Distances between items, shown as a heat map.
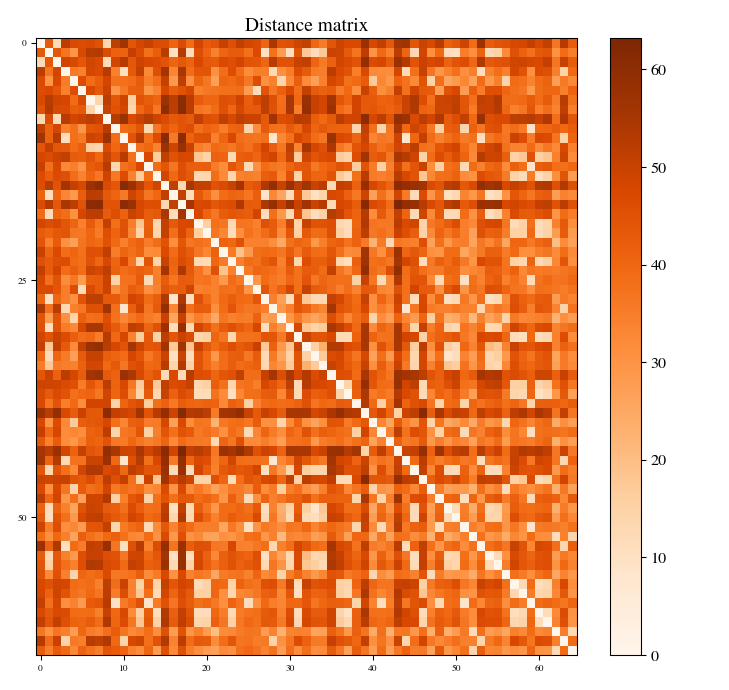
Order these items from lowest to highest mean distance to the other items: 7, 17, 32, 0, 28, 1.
1, 28, 32, 7, 0, 17
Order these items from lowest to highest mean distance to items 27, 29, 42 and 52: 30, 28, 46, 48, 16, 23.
16, 30, 28, 23, 48, 46
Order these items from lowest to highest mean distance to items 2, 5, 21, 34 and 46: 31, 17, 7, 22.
31, 22, 7, 17
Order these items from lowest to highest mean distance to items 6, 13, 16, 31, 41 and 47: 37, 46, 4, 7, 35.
4, 37, 7, 46, 35
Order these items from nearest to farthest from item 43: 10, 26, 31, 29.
29, 26, 10, 31
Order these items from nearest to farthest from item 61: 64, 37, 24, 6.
37, 64, 24, 6
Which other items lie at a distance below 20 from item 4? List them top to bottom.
29, 40, 47, 56
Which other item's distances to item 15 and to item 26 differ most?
5
